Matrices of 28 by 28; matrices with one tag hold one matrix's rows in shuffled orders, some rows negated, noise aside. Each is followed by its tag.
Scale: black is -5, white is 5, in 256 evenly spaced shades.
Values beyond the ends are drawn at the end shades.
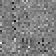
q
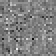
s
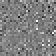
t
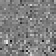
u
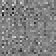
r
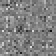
s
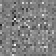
q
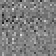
r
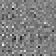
r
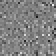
t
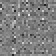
q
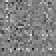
s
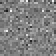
u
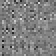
r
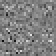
s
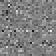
s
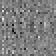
r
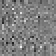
r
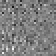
r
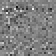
s
